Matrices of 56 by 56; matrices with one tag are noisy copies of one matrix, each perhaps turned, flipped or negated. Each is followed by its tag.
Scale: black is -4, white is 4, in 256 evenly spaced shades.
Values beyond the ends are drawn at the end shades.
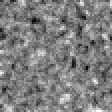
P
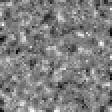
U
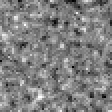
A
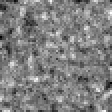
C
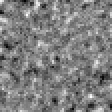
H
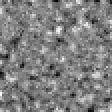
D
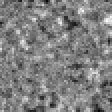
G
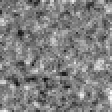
P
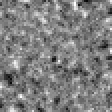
H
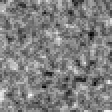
P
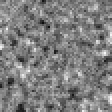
G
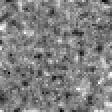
C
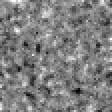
P
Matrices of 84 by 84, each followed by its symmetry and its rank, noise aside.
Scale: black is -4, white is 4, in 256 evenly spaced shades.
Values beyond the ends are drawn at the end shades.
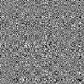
no symmetry, rank seven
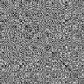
symmetric, rank seven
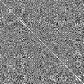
symmetric, rank six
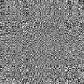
no symmetry, rank six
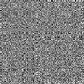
no symmetry, rank eight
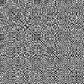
symmetric, rank six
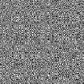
no symmetry, rank eight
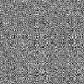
antisymmetric, rank six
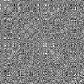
symmetric, rank eight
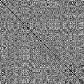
symmetric, rank eight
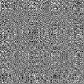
no symmetry, rank eight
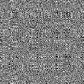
no symmetry, rank eight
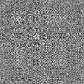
symmetric, rank six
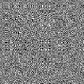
antisymmetric, rank eight
